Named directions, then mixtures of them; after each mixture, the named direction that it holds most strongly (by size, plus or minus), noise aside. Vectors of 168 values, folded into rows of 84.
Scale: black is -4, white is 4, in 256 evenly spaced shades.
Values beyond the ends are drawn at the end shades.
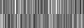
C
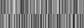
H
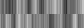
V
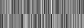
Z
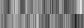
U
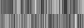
V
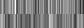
C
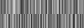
H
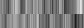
U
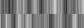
V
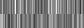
C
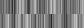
V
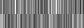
C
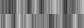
V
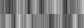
V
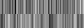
C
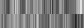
U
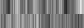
U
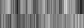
U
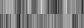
V
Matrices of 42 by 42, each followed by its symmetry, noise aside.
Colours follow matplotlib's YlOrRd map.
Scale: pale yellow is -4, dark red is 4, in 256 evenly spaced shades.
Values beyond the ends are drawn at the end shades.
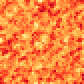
symmetric.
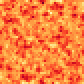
same after a half turn.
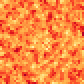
symmetric.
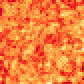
symmetric.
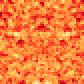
mirrored left to right.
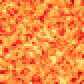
symmetric.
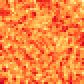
symmetric across the other diagonal.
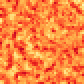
symmetric across the other diagonal.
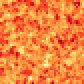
no symmetry.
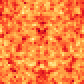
mirrored left to right.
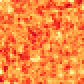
symmetric.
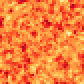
symmetric.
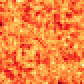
symmetric across the other diagonal.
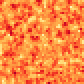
no symmetry.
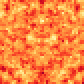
mirrored left to right.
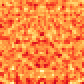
mirrored left to right.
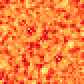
symmetric.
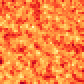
symmetric across the other diagonal.
